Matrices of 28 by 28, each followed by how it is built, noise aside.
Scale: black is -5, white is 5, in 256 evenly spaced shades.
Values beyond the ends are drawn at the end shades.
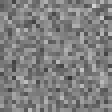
noise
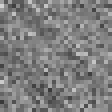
Toeplitz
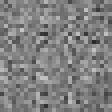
low rank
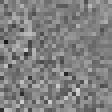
lower triangular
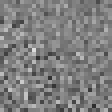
lower triangular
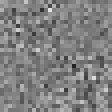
block diagonal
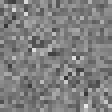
block diagonal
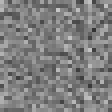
repeating rows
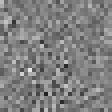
lower triangular
